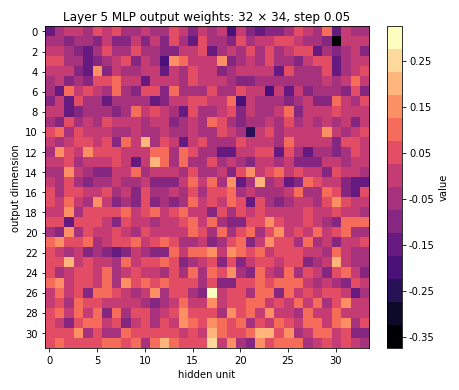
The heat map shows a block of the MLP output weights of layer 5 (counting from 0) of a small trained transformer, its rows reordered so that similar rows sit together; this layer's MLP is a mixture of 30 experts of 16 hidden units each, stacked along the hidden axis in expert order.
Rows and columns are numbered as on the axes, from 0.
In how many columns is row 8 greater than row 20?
8
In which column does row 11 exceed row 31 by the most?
10
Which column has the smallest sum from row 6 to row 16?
20
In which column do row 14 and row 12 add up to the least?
19
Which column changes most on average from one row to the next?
21
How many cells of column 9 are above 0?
9
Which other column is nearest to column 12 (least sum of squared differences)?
4
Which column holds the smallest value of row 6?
23
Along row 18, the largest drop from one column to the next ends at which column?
3
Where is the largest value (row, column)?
26, 17
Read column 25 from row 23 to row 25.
0.05 0.1 0.1
